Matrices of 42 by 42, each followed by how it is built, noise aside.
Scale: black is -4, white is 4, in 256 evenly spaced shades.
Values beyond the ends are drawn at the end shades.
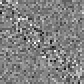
banded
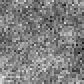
smooth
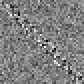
banded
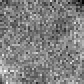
smooth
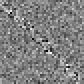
banded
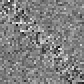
banded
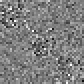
block diagonal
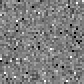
sparse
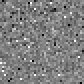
sparse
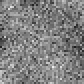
smooth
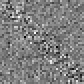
banded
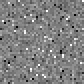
sparse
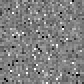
sparse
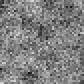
smooth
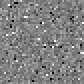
sparse
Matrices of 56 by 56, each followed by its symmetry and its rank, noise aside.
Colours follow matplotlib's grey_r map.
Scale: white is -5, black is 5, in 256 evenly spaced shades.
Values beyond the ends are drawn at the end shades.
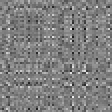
no symmetry, rank three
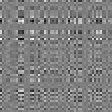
no symmetry, rank two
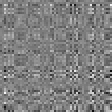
no symmetry, rank two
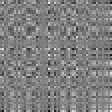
symmetric, rank two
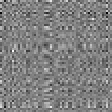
no symmetry, rank three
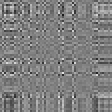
antisymmetric, rank two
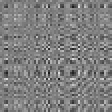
symmetric, rank two
